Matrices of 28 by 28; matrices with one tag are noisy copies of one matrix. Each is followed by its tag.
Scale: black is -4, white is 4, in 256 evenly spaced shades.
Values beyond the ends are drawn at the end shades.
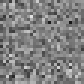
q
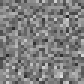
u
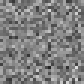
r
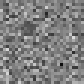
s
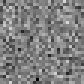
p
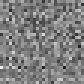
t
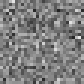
t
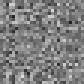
q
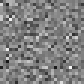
s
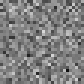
r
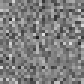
t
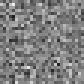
q
